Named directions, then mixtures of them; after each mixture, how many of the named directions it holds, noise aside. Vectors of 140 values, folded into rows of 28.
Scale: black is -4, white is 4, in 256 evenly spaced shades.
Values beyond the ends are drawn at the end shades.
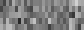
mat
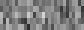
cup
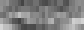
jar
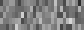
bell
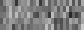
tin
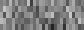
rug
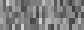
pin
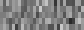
two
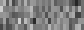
one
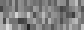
four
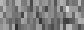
two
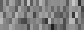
four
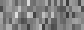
three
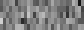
two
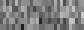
three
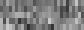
four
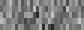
four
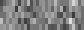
three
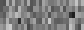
two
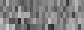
four
